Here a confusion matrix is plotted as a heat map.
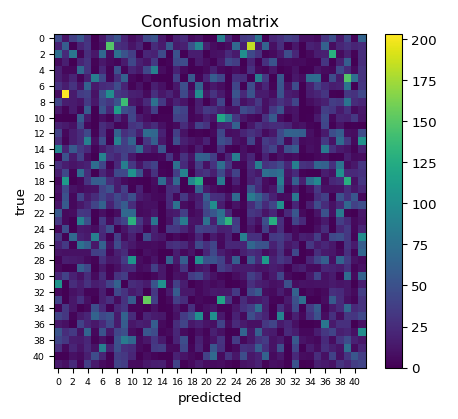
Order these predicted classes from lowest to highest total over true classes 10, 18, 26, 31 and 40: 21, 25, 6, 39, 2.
2, 25, 21, 6, 39
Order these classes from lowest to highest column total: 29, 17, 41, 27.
29, 17, 27, 41
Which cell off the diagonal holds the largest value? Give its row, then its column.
7, 1
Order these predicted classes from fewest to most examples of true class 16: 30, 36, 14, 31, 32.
14, 31, 30, 36, 32
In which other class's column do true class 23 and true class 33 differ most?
12
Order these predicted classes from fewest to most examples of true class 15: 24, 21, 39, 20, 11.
11, 39, 21, 20, 24
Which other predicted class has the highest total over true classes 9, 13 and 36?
8
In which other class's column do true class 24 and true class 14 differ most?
0
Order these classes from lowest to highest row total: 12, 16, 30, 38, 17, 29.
29, 30, 38, 12, 17, 16
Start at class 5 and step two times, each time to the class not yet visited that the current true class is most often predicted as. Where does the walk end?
6
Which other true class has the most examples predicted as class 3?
23
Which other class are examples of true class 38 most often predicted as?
9
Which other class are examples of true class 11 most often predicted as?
24
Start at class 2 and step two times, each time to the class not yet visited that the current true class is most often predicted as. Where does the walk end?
41
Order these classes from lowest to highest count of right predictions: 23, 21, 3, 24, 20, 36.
3, 24, 20, 36, 21, 23
